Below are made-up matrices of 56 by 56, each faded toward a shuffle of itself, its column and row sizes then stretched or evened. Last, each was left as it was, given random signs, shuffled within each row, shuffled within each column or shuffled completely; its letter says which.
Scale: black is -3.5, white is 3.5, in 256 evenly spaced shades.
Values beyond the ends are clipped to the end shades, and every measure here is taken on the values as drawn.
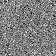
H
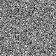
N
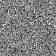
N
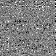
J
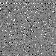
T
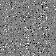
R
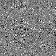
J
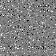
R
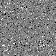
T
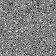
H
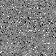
T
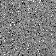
N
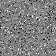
H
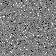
H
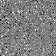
J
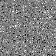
R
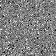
T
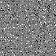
J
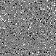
J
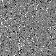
N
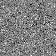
T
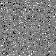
J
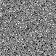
H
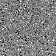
N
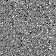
N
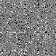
J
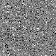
J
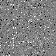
R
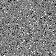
H
